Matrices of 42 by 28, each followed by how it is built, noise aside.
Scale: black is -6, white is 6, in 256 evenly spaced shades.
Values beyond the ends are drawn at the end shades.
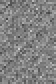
Hankel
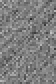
Hankel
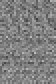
repeating columns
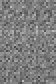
repeating columns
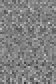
repeating columns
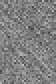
Toeplitz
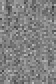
low rank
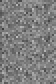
repeating rows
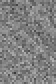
Toeplitz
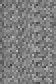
repeating rows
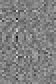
low rank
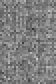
blocks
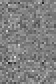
low rank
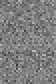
repeating columns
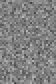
repeating columns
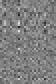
low rank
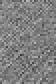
Hankel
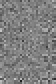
low rank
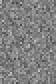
repeating rows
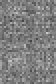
blocks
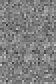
blocks
